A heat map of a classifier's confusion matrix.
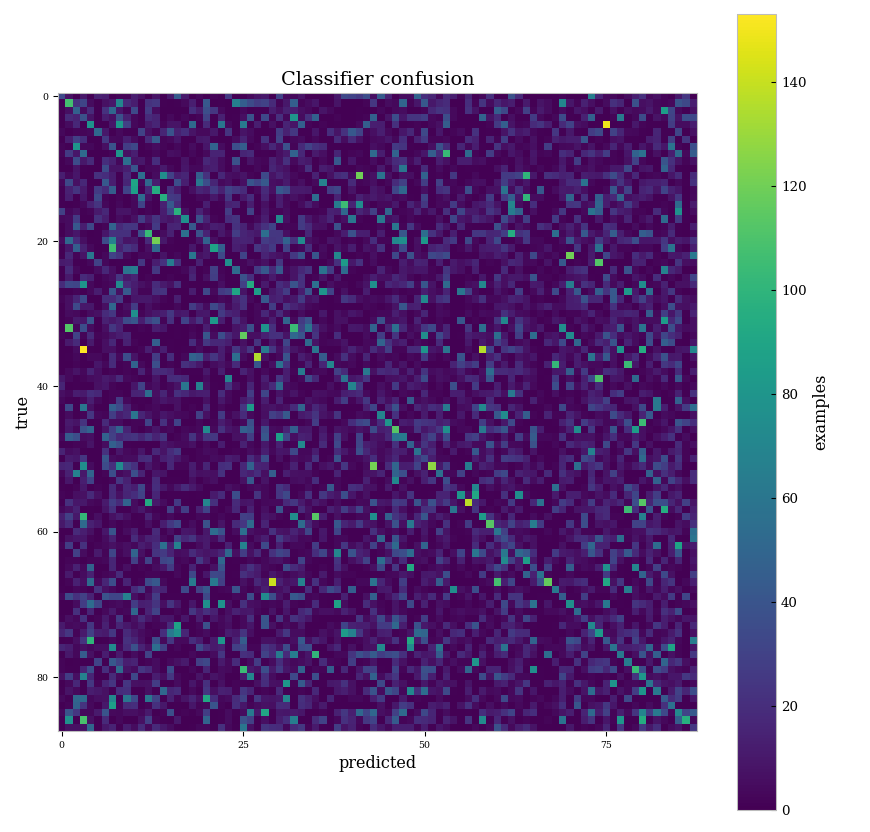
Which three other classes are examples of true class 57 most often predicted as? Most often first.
78, 83, 54
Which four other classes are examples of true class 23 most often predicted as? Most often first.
74, 39, 15, 69
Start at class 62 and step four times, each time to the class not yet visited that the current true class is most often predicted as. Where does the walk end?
80
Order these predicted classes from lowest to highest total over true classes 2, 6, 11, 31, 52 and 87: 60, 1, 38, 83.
1, 38, 60, 83
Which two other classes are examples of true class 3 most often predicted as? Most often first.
32, 77
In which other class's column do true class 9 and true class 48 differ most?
33
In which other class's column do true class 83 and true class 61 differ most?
20
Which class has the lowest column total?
0
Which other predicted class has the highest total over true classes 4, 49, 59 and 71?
75
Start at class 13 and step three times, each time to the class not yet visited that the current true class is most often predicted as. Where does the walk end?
30
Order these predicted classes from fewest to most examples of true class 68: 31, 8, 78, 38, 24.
8, 31, 38, 24, 78
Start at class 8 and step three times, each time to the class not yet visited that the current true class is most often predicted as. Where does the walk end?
79
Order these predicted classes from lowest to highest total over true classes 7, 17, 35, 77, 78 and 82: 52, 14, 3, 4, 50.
4, 14, 52, 50, 3
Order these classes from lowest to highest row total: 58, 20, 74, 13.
58, 74, 13, 20
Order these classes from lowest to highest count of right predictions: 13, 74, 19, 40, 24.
19, 24, 40, 74, 13
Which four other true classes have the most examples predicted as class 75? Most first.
4, 67, 65, 70
